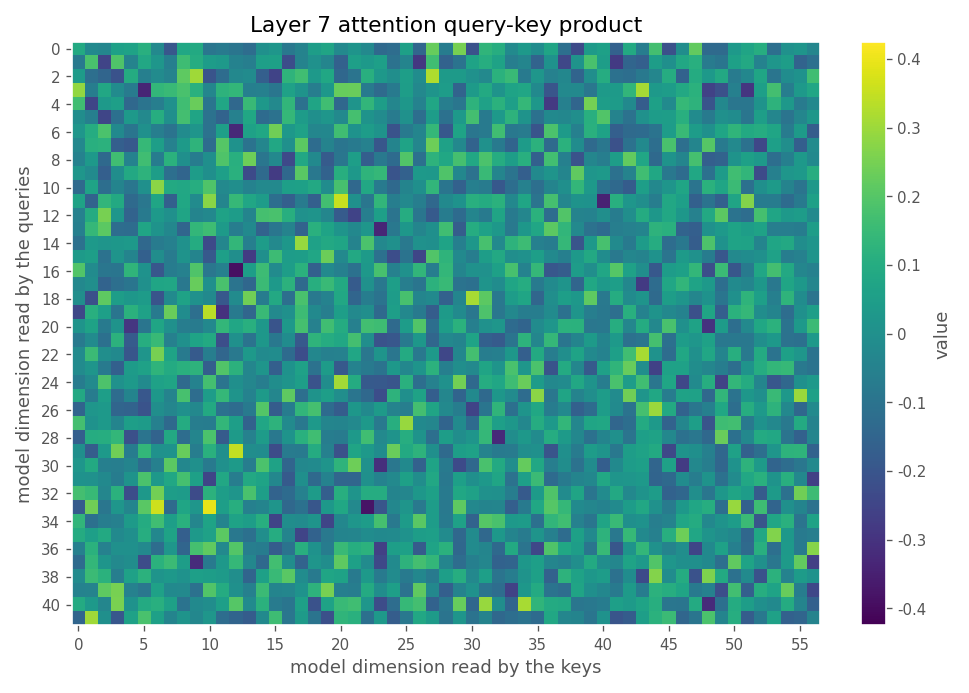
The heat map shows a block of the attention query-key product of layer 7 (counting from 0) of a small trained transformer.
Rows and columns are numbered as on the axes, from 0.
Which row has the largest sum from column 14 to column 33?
14
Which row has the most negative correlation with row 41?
4
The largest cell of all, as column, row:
10, 33
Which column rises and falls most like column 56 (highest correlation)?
28
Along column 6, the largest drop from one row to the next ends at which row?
18
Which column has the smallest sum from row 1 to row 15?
24
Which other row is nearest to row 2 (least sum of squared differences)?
5
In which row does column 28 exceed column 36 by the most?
16
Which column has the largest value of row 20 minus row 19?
11
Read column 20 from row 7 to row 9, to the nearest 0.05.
-0.1 -0.1 0.1
